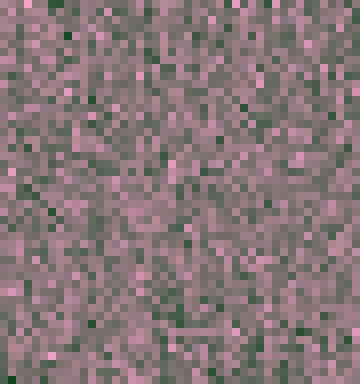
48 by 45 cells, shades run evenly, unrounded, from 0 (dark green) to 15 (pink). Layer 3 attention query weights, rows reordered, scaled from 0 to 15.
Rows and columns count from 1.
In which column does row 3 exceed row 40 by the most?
27
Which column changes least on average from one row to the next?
17
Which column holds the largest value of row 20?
38
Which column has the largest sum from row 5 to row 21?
18
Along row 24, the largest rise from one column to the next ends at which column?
5
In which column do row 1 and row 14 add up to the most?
4
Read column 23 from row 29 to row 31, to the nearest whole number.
4 7 8
